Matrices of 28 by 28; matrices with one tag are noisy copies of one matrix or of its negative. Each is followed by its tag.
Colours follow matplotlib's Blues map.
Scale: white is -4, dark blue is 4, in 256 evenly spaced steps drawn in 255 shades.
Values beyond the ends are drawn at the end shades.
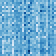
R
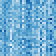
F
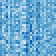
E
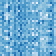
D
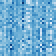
F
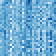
F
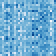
D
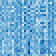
R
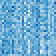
R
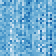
F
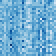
F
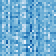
E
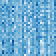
R
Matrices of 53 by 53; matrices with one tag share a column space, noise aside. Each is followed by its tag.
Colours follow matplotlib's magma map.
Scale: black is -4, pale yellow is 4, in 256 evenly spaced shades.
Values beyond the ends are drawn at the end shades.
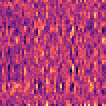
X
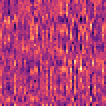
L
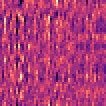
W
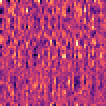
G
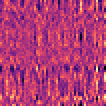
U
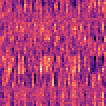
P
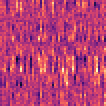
P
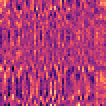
U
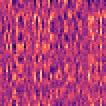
W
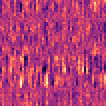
P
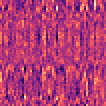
U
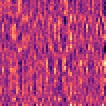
L
